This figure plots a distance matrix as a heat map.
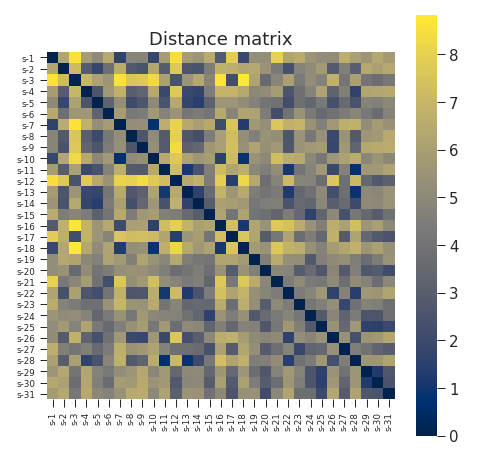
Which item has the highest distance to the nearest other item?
s-19
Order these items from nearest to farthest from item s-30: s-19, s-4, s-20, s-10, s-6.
s-20, s-6, s-19, s-10, s-4
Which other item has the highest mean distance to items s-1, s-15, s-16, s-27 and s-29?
s-3
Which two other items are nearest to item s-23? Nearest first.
s-27, s-20
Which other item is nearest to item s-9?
s-26
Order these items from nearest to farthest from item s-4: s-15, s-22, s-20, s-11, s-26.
s-11, s-22, s-26, s-15, s-20
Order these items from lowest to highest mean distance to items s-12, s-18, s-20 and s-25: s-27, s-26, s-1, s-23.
s-27, s-23, s-1, s-26
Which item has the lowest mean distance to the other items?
s-5
